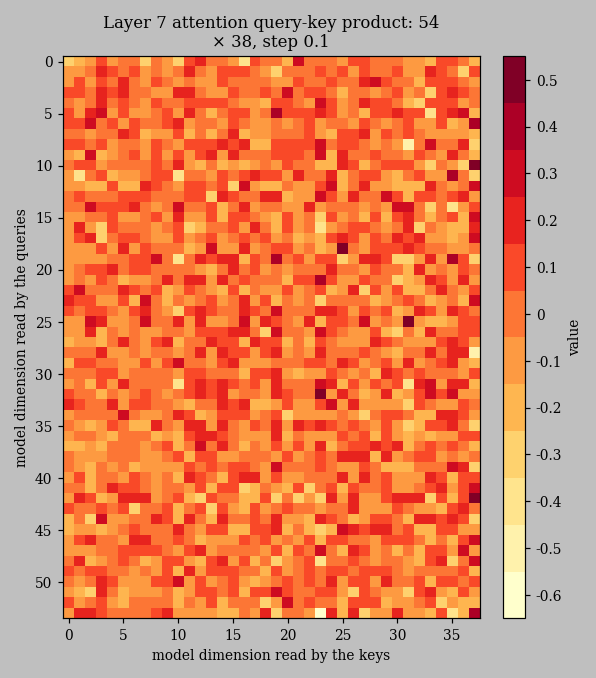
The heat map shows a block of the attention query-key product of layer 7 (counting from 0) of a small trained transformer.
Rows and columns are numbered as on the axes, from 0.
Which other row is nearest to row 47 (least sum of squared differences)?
21
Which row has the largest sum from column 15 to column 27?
24
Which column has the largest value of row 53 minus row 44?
37
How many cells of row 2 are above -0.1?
28
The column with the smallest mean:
31
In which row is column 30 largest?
14
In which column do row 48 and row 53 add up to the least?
23
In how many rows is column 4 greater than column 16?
21
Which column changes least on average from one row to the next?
9
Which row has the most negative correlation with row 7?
12
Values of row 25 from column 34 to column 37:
-0.2 -0.1 0.1 0.1
